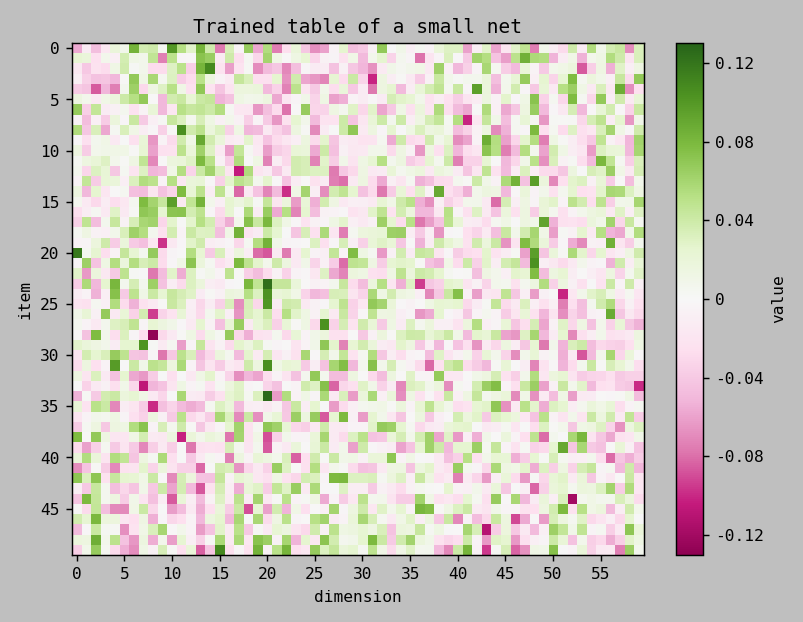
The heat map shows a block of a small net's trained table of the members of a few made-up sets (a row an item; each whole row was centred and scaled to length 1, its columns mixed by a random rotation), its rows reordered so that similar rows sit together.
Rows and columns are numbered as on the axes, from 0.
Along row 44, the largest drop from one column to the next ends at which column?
52
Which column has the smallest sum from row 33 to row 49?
13
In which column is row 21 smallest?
28
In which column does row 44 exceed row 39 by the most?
1
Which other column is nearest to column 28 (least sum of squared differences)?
27
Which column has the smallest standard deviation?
35
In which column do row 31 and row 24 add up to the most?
20
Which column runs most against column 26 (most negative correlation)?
54
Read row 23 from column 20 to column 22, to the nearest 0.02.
0.12 0.04 0.04
